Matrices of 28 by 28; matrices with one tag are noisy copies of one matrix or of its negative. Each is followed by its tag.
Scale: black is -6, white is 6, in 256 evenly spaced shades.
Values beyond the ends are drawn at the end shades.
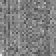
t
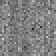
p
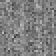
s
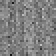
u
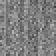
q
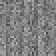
q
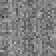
u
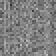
t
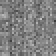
u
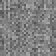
t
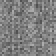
s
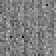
q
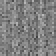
q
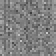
t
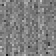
q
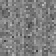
u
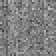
p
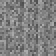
q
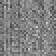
t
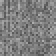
t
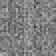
u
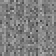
q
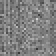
t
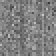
s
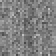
u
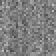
p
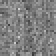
u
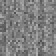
q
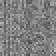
t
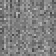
t
